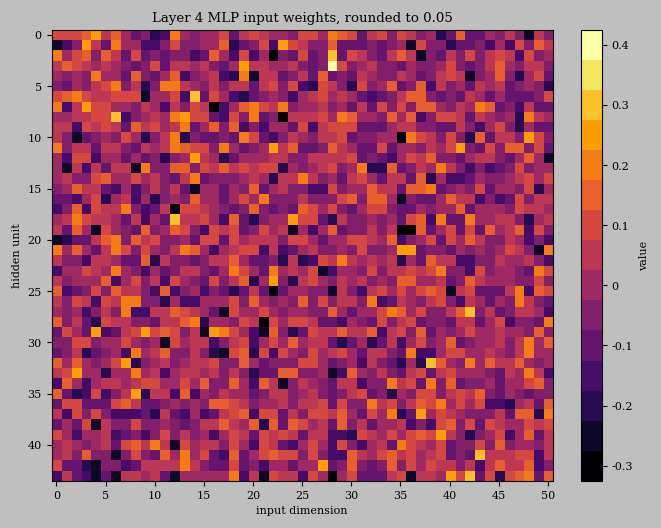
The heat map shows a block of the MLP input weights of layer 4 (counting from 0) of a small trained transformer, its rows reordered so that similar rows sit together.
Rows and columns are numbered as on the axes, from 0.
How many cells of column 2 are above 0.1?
8
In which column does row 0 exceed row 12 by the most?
4
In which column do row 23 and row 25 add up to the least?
28
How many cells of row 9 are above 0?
22
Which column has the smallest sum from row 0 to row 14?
42
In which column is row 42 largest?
27
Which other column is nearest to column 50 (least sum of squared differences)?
26
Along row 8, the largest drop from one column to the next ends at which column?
7
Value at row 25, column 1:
-0.15
